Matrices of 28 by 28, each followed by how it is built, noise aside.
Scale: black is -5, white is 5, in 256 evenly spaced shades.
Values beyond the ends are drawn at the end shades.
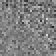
upper triangular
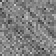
Toeplitz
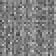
blocks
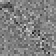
banded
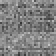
blocks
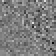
upper triangular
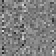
uneven columns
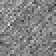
Hankel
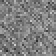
Toeplitz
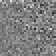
upper triangular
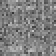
blocks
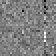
uneven columns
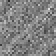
Hankel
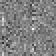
uneven columns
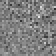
upper triangular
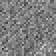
Hankel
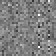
uneven columns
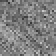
Toeplitz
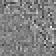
upper triangular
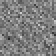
Toeplitz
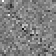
banded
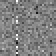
uneven columns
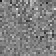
upper triangular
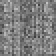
blocks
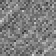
Hankel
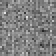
blocks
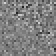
upper triangular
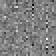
uneven columns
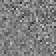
upper triangular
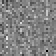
uneven columns
